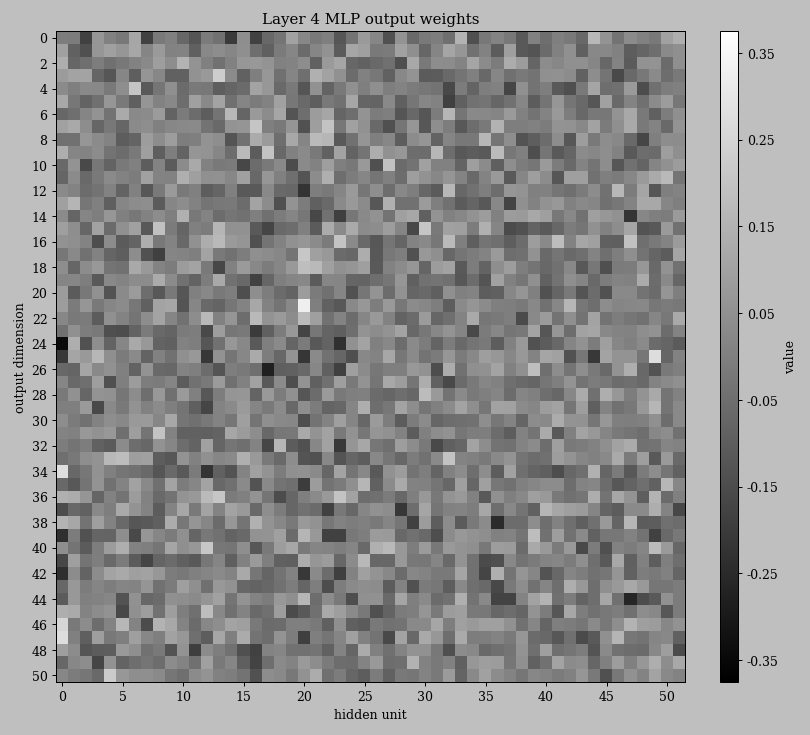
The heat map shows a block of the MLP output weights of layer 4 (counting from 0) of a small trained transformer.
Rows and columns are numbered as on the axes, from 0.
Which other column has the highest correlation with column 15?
31
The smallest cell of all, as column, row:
0, 24
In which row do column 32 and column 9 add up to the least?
48
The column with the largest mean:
25
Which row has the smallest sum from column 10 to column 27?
26
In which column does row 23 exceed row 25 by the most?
44
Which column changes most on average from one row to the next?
20
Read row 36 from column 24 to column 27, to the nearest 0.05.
0.1 -0.05 -0.05 0
